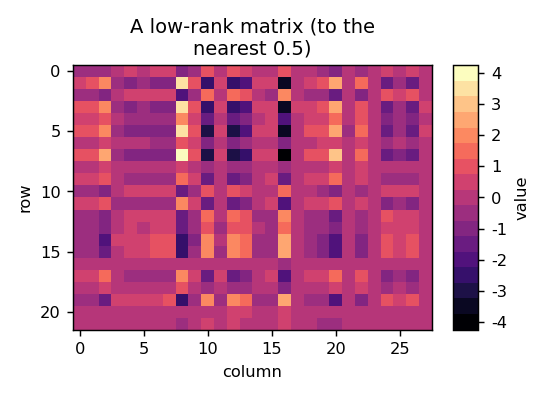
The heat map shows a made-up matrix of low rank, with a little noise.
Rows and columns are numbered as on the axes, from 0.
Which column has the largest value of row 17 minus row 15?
8
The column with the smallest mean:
16
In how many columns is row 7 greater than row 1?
5
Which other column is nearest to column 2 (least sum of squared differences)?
20
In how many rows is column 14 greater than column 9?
5
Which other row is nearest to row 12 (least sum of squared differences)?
2
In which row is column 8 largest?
7
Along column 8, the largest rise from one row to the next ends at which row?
3
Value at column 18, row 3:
0.5
